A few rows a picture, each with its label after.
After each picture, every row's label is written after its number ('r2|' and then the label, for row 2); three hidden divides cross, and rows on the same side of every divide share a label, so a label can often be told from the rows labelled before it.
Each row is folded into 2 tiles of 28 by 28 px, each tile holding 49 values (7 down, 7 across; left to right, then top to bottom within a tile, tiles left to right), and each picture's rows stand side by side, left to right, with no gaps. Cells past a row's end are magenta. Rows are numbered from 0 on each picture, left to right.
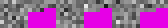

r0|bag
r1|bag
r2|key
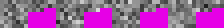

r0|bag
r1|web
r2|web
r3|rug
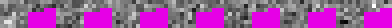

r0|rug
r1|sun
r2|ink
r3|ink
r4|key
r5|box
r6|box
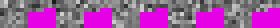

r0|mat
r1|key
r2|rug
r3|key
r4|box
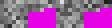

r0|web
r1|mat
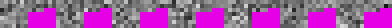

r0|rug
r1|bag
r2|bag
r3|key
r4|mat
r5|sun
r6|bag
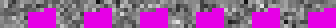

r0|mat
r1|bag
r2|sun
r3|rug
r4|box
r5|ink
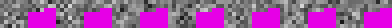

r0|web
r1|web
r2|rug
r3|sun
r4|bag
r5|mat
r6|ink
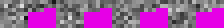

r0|mat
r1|key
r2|web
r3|box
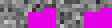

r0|rug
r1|ink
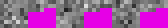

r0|web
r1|rug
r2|sun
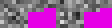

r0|bag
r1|key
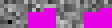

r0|box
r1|rug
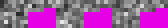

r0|key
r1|rug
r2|key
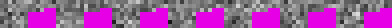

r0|web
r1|rug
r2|web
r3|web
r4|sun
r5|web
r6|ink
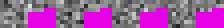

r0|key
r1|ink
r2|ink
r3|web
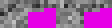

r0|rug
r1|mat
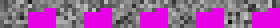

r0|key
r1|rug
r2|sun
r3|sun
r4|ink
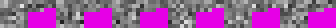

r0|mat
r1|ink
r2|ink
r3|web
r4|key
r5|mat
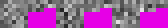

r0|web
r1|web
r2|rug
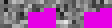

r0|key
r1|rug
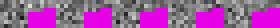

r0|key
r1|bag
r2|ink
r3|bag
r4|web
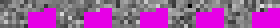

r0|key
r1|web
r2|sun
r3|sun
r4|box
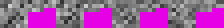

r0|sun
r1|sun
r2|bag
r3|web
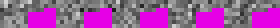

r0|mat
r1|ink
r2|mat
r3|ink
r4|sun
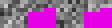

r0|mat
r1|box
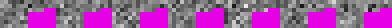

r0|ink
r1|mat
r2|bag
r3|bag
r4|mat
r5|sun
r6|rug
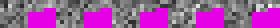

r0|sun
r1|ink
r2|bag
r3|key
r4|box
